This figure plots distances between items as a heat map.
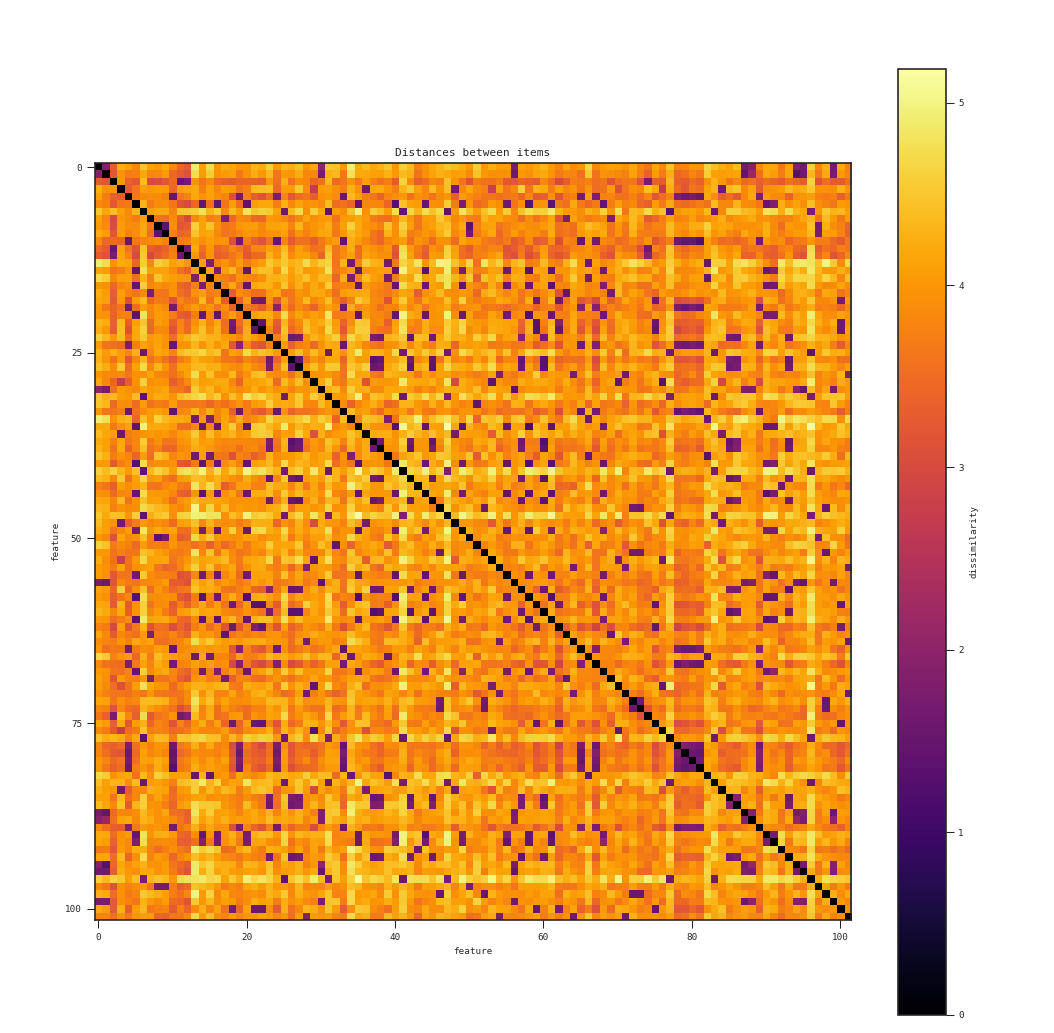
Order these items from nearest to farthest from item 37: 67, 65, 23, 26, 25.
26, 23, 67, 65, 25
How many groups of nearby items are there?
16
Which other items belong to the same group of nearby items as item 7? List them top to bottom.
17, 63, 69
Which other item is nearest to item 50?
8
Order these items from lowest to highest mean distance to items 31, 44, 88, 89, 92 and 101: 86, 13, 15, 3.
3, 86, 15, 13
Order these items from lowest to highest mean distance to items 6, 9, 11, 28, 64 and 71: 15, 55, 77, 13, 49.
77, 55, 49, 15, 13
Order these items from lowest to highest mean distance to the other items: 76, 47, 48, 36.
76, 48, 36, 47
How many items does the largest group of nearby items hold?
14
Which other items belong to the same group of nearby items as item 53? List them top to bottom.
29, 70, 76
